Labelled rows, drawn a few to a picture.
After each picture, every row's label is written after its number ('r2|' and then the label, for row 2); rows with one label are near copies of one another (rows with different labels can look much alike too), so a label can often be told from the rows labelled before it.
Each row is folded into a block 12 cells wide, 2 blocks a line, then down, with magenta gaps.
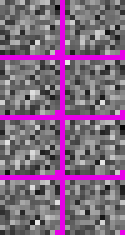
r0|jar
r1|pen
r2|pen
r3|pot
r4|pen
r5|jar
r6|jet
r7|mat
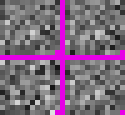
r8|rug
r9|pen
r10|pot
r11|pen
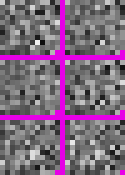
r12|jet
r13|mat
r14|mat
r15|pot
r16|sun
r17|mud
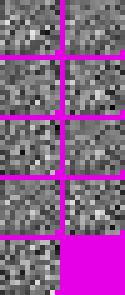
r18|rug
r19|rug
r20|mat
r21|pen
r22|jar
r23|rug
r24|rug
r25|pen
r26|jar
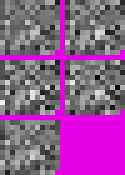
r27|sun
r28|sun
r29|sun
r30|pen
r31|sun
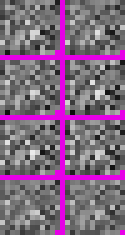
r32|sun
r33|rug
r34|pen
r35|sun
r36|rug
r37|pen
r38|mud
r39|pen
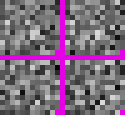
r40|sun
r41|pen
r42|jar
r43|pot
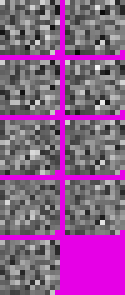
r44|pot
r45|jet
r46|pot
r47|jet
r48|pen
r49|pot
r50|rug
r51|mat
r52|pot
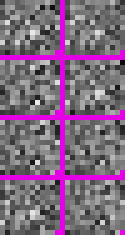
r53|rug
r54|rug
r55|jet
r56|sun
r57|mat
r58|mat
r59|sun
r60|mat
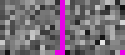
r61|sun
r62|mat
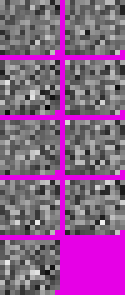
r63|jar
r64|jar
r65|pen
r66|pot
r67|pen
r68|pot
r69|pot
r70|mat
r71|mud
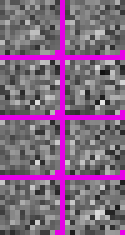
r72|sun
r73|pen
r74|pot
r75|jet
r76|jet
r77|pen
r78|jet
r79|sun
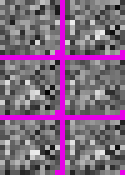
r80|mat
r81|mud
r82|mud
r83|sun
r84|mud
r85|mud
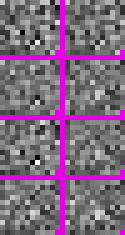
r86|pot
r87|pot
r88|jet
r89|sun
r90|mat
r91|rug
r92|rug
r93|mud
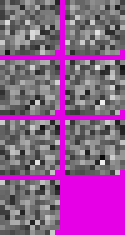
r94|sun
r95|rug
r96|jet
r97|jar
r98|pot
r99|mat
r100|pot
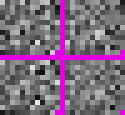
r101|jar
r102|sun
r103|jet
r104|pen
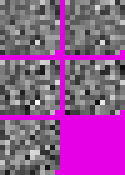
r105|mat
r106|jet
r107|pot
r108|jar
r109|pen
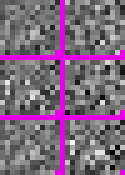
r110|sun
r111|pot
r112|mud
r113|mat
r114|sun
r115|mud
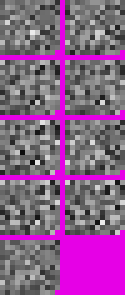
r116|rug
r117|pen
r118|mat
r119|mat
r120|mat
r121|mud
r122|pot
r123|pot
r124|sun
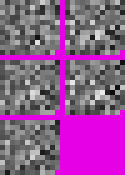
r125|mat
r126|pen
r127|sun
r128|mud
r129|sun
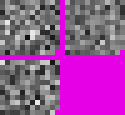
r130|pen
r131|mat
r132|pot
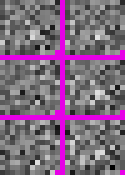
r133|sun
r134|sun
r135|mat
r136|mud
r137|jar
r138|pen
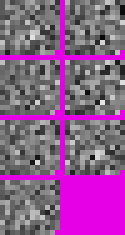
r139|sun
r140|mat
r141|pot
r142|mat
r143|mat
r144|pen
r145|mud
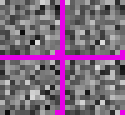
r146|mat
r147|pot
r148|pen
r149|jar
